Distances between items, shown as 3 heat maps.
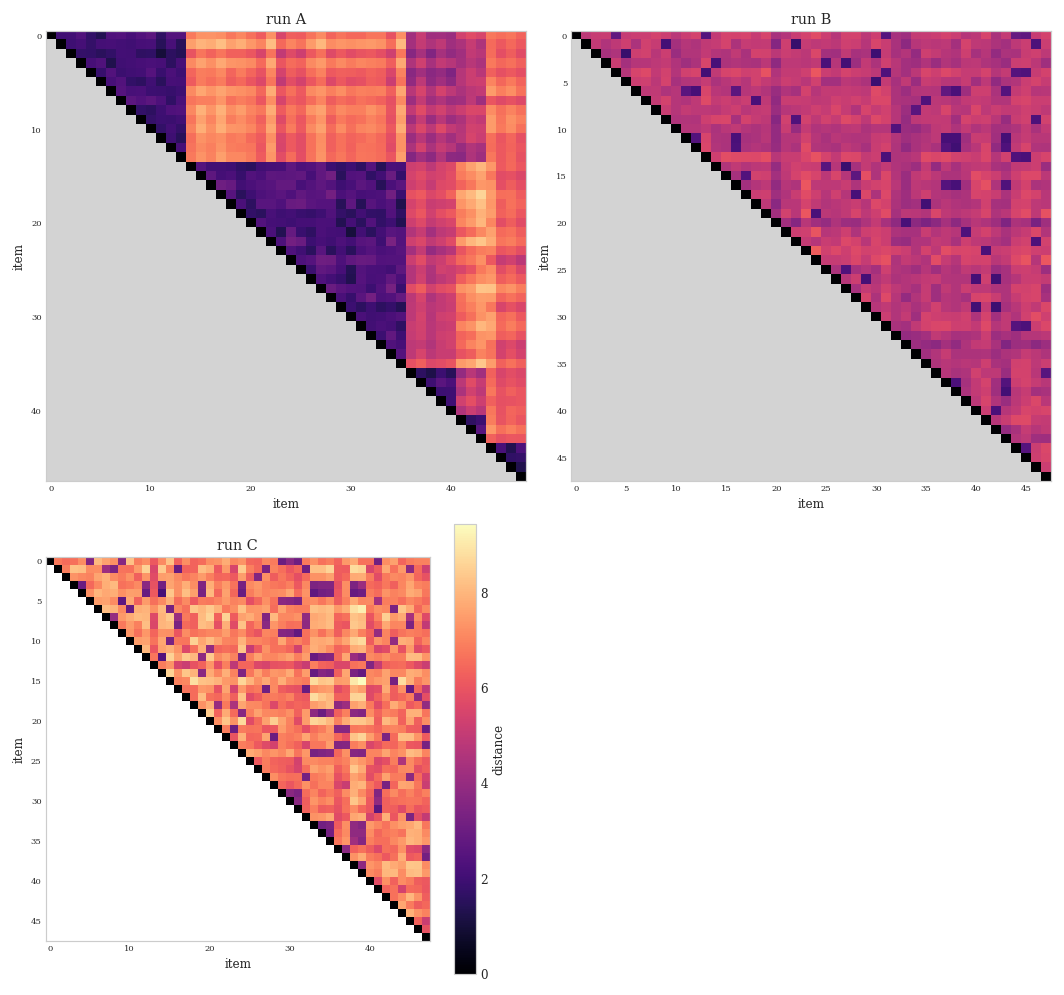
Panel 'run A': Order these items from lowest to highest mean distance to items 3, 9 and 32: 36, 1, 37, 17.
1, 36, 37, 17
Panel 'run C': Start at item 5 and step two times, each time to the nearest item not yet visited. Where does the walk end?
31
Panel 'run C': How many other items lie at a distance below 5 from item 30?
6
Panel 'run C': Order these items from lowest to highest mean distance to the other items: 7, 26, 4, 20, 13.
13, 4, 26, 7, 20
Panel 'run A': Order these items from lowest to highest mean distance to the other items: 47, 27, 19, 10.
19, 27, 10, 47
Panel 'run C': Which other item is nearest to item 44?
25
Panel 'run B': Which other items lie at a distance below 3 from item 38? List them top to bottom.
6, 11, 12, 16, 37, 43
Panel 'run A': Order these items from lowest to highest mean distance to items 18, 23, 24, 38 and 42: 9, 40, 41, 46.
40, 41, 9, 46
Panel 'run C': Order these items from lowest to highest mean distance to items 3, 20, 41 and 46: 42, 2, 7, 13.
13, 2, 42, 7
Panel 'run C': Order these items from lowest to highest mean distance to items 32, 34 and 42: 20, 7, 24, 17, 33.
33, 24, 7, 17, 20
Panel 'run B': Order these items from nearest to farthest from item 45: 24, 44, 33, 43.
44, 33, 43, 24
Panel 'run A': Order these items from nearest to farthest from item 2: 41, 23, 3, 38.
3, 38, 41, 23
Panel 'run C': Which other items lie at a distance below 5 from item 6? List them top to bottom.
10, 15, 43
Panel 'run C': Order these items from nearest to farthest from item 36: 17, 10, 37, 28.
37, 28, 17, 10
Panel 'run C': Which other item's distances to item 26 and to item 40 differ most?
2
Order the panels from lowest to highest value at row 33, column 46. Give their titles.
run B, run A, run C
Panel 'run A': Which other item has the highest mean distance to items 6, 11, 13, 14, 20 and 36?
44
